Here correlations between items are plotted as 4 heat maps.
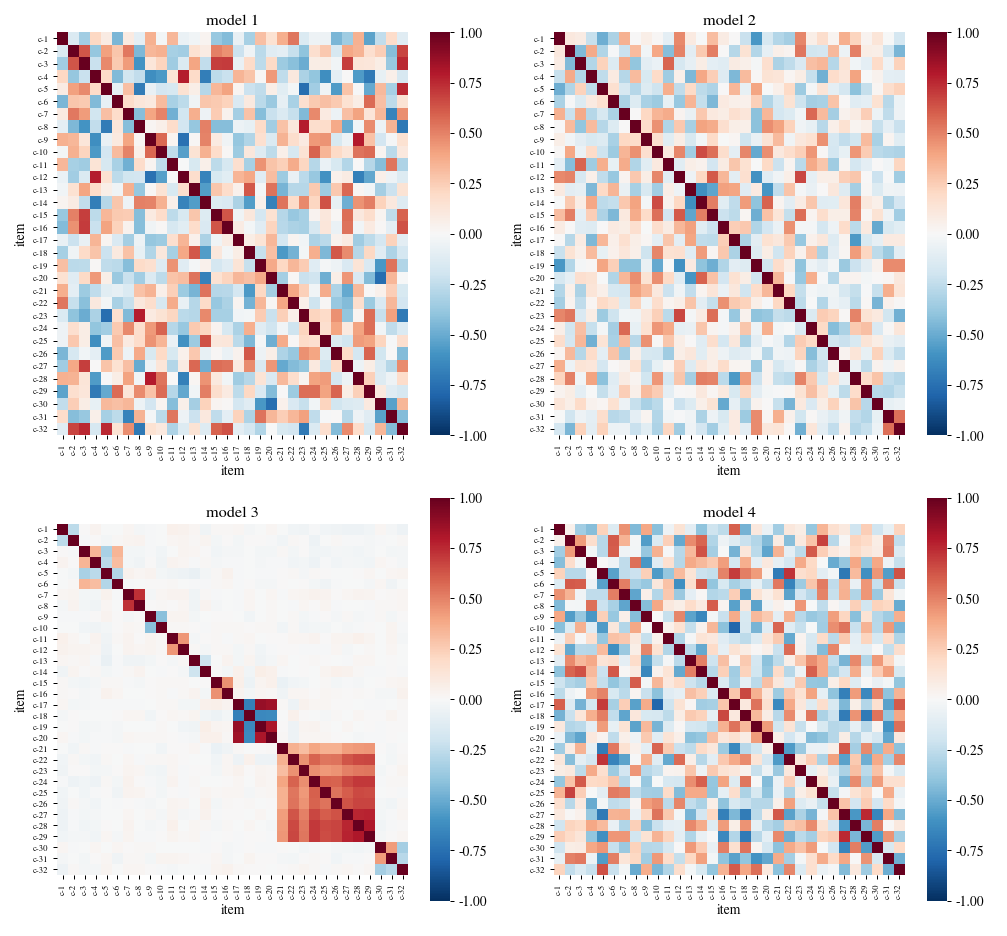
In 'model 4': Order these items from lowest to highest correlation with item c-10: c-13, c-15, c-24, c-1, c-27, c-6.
c-1, c-13, c-24, c-6, c-15, c-27
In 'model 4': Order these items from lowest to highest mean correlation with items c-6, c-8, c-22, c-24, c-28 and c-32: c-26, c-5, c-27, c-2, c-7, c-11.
c-27, c-7, c-11, c-26, c-2, c-5
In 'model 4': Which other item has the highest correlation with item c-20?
c-19
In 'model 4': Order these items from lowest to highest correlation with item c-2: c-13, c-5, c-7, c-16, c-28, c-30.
c-5, c-16, c-30, c-28, c-7, c-13
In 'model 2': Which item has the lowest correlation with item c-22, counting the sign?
c-30
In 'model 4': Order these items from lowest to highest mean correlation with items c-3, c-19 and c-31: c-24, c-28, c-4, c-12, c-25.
c-12, c-4, c-28, c-25, c-24
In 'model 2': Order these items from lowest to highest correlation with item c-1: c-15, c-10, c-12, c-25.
c-10, c-25, c-15, c-12
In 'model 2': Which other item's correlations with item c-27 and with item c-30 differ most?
c-16
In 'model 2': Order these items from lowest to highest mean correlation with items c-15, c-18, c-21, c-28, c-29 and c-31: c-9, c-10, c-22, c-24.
c-22, c-9, c-24, c-10
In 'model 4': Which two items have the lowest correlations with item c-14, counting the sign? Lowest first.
c-9, c-12
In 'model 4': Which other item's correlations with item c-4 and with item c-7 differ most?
c-8
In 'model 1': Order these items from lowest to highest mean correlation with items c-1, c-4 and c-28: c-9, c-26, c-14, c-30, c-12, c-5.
c-26, c-30, c-14, c-12, c-5, c-9
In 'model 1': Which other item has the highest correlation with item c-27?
c-3
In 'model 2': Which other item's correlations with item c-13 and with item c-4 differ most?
c-14
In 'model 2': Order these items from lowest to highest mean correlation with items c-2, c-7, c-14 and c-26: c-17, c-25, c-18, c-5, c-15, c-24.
c-5, c-17, c-25, c-24, c-18, c-15
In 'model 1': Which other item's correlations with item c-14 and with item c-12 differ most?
c-4
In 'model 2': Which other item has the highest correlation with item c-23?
c-12
